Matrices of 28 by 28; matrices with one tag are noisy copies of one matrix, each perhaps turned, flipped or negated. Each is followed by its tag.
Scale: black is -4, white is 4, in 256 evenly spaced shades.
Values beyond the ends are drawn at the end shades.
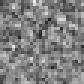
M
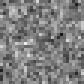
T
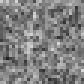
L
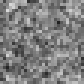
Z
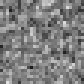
M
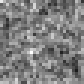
L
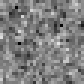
T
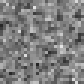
M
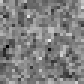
L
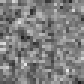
M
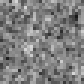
L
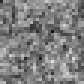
L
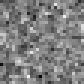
M
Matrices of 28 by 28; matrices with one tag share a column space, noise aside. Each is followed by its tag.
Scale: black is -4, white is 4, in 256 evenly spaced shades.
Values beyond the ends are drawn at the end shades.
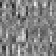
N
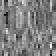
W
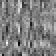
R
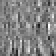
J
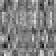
W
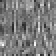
R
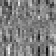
N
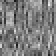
W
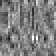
W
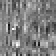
R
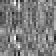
W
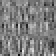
J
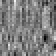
W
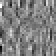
N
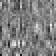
R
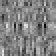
J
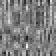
W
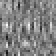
R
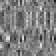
W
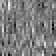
R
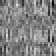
N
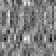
W
